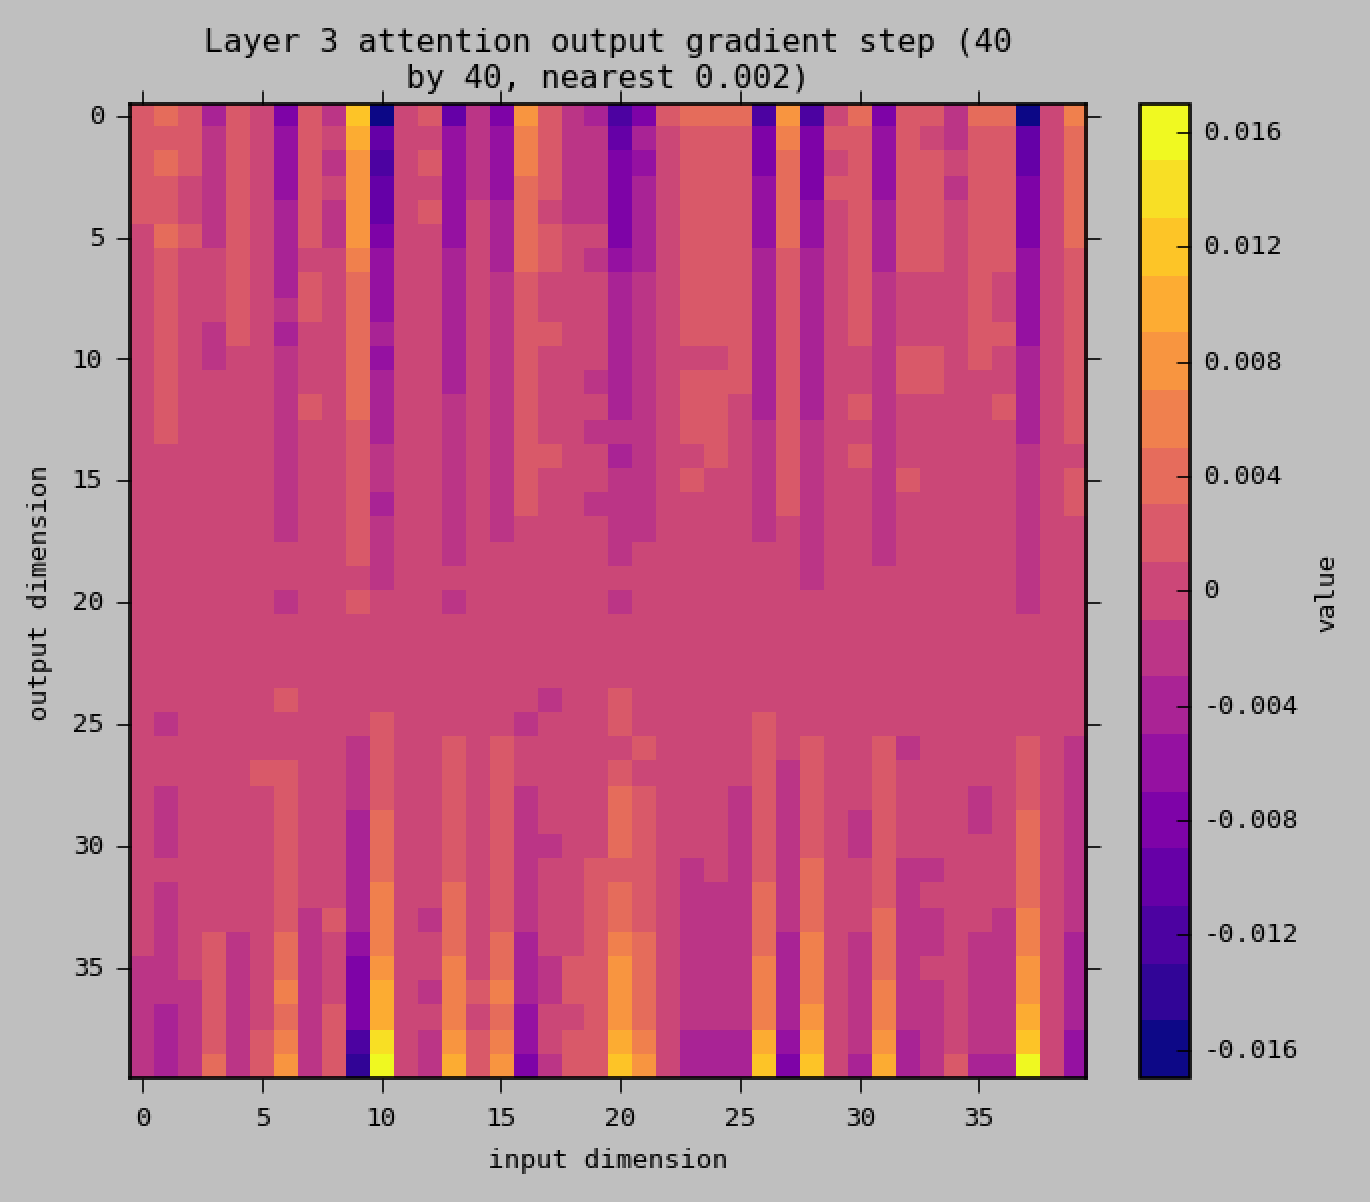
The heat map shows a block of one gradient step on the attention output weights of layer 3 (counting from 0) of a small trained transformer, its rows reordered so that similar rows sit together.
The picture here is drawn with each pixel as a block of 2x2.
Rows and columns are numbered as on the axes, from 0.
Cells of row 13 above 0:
7
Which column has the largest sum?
9
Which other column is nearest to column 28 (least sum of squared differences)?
26
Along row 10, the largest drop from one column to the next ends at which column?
10
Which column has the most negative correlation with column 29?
34
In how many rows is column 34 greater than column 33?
7
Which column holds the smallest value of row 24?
17
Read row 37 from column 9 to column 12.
-0.008 0.01 0 0
